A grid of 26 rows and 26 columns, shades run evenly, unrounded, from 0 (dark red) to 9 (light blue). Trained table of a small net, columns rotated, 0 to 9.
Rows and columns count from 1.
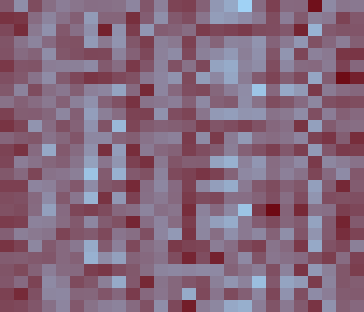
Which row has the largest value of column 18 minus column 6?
18
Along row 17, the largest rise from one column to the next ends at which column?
9
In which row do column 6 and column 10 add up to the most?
1
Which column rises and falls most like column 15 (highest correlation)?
13
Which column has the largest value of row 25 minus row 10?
14
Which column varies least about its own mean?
12
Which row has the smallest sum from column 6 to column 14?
7
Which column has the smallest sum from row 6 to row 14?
10
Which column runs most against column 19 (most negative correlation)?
11
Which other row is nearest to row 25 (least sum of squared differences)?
23
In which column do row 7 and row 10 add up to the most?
17
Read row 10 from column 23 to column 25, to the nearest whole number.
3 5 4
